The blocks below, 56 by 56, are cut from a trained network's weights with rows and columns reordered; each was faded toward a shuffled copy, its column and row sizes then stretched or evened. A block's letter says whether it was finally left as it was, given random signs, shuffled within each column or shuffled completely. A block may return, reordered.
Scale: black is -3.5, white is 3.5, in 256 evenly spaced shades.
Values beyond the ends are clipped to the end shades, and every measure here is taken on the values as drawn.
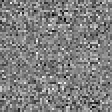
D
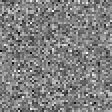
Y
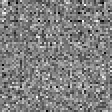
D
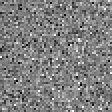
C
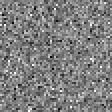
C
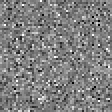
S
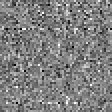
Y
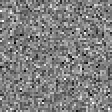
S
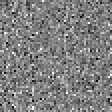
S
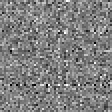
Y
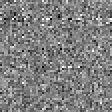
Y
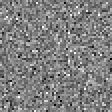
C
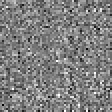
D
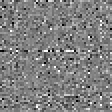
D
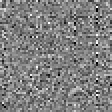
Y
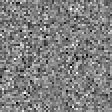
S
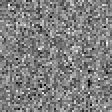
S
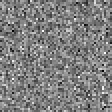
S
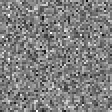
S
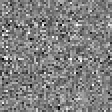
Y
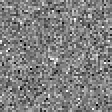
C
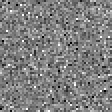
C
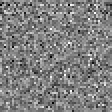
Y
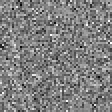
C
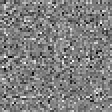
D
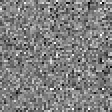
D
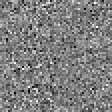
S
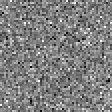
C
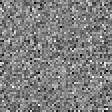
D
